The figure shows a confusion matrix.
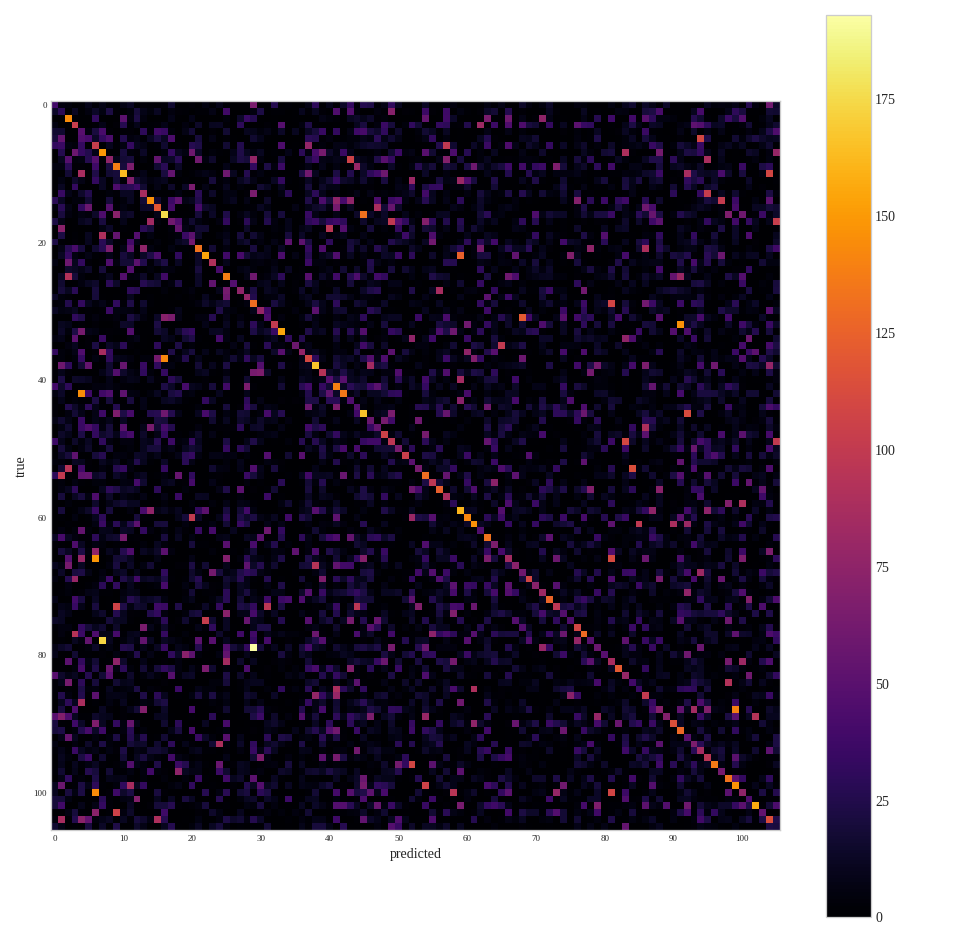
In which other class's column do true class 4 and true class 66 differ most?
6
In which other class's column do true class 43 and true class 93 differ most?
24
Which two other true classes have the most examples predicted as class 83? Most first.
49, 7
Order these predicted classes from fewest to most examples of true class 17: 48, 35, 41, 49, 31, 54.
35, 48, 31, 41, 54, 49
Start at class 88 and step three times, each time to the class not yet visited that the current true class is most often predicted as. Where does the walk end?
1
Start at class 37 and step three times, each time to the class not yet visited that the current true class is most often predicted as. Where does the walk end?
92
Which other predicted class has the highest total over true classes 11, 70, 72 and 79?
29
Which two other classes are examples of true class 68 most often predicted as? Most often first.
94, 23
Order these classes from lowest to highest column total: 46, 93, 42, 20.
42, 20, 46, 93
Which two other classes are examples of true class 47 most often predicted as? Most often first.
86, 14
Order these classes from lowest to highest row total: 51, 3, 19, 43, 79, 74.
43, 19, 51, 74, 3, 79
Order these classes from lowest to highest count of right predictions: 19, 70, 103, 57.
19, 103, 70, 57
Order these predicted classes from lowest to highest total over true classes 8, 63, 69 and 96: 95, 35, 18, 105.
35, 105, 18, 95
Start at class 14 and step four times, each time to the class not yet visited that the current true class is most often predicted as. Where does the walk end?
59
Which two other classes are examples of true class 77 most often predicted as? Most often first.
3, 55
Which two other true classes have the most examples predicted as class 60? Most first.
36, 32
